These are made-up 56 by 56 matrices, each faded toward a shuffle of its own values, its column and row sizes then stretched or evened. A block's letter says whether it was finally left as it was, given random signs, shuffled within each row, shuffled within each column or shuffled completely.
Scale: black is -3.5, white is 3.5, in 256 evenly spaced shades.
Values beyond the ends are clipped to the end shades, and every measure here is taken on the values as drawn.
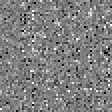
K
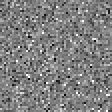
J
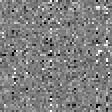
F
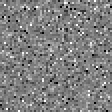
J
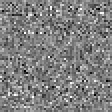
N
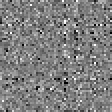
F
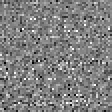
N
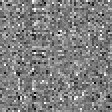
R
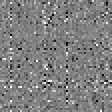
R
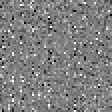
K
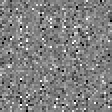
K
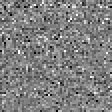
N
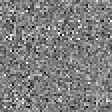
F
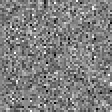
K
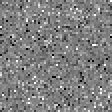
J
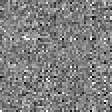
R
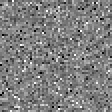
J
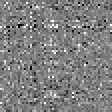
R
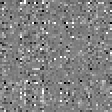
F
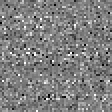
N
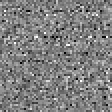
N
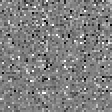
F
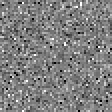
J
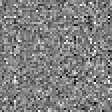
F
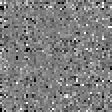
F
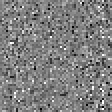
K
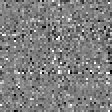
F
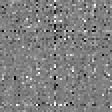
F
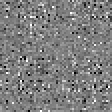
F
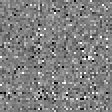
F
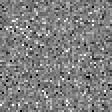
J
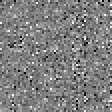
K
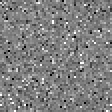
J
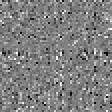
R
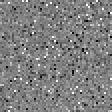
J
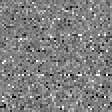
N
